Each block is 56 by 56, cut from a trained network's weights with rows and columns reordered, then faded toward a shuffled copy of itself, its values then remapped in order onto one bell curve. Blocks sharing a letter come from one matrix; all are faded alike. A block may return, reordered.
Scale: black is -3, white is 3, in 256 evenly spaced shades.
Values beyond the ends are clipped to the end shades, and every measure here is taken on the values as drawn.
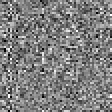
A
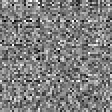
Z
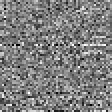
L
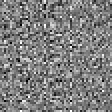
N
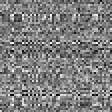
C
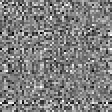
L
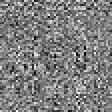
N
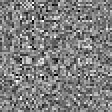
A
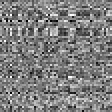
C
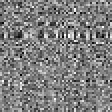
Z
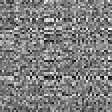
C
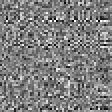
Z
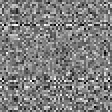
Z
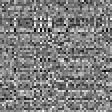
C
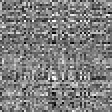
C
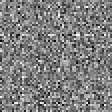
A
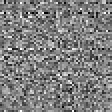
L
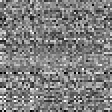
C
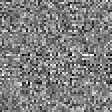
L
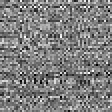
C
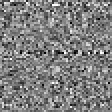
L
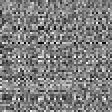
C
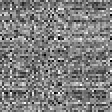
C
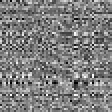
C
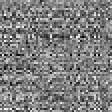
C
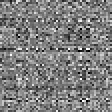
C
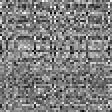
C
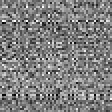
C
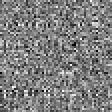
A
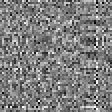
N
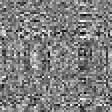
L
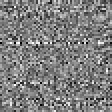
L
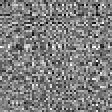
Z
